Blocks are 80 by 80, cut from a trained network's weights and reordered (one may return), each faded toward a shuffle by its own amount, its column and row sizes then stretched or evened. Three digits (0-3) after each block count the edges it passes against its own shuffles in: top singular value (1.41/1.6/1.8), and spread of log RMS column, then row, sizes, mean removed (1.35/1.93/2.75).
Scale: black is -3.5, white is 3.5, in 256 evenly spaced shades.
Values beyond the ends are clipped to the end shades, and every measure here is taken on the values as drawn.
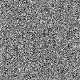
0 1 0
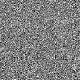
3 2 0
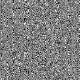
0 3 0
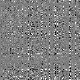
0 3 3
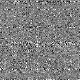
0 1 3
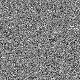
0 0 1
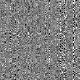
3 3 0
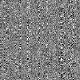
3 3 1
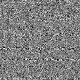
2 0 2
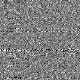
3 0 3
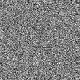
3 0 0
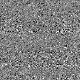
1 1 2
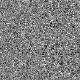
0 1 2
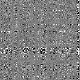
1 3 3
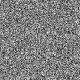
3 0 0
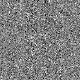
0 2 0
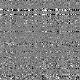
3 2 3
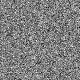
0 0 0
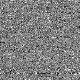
3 1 2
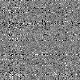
0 2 3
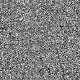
0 1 1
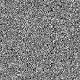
1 1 0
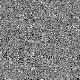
0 1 2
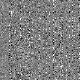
0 3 1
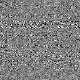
1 1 3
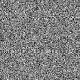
3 0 1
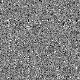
1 1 1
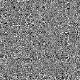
2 2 2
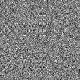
3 0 1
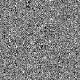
1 2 1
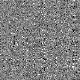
1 2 1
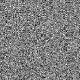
3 1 0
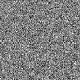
3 1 0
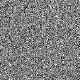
0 2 1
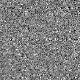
2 1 2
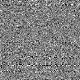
3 1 2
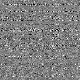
1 1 3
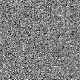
3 1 1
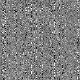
2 3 1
